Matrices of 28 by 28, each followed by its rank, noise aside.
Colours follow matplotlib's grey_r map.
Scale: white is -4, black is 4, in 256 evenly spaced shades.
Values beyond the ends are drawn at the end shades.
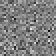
five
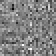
six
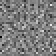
eight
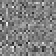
five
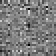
five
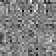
seven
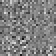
seven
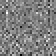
six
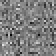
five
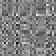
four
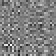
four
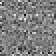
five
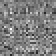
six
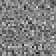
eight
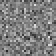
six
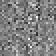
six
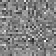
six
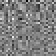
four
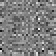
four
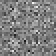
six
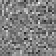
seven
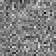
seven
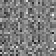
five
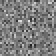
eight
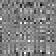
four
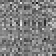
five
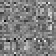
five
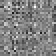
five
